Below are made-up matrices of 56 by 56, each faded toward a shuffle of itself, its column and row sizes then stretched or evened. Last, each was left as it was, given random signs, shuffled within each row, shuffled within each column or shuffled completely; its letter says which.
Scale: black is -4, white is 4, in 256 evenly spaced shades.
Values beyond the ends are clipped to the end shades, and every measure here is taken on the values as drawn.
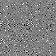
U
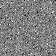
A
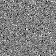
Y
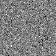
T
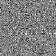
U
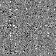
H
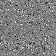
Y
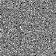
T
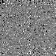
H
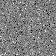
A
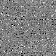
U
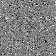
Y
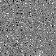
H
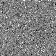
A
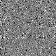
H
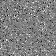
A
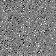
H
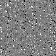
T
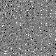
H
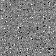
H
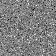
A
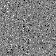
T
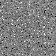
T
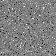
A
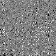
H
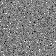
A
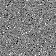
A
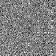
U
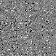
H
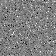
A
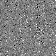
T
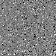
H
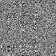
U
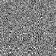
U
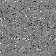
Y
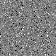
T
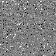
H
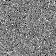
A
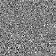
U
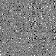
U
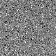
T
